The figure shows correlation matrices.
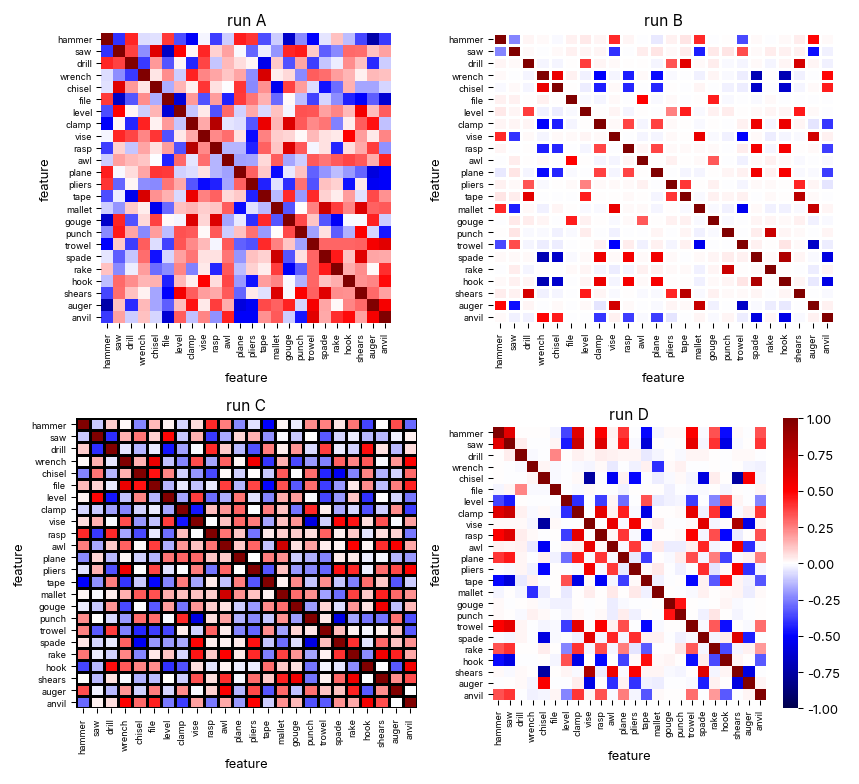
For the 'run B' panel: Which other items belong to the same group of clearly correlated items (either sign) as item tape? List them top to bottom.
drill, level, pliers, shears
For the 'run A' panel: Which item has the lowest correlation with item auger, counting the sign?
hammer
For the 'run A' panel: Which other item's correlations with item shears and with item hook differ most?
punch
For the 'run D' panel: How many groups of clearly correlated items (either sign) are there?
5
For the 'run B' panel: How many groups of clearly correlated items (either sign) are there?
5
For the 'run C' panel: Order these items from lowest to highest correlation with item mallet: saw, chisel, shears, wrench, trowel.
trowel, saw, wrench, chisel, shears
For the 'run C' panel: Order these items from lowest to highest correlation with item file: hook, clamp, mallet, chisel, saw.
clamp, saw, hook, mallet, chisel
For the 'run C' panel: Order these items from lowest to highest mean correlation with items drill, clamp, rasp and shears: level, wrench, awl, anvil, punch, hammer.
level, wrench, anvil, punch, hammer, awl
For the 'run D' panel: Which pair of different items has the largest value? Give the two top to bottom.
vise, shears
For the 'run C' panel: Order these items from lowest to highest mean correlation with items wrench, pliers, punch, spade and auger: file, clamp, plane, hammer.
plane, clamp, hammer, file
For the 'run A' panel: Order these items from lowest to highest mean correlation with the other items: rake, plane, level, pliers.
pliers, plane, rake, level
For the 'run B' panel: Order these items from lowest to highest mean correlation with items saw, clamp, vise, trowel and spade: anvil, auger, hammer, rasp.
anvil, auger, hammer, rasp
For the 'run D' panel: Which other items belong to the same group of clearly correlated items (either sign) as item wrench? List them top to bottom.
mallet
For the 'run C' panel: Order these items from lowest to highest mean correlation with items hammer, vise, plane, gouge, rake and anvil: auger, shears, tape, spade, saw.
tape, saw, auger, spade, shears
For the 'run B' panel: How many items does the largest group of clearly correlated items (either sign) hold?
8
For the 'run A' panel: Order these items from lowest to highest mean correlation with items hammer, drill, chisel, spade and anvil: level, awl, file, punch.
file, punch, level, awl
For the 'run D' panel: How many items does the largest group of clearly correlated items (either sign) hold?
11
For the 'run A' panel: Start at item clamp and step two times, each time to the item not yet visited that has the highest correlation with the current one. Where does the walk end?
gouge
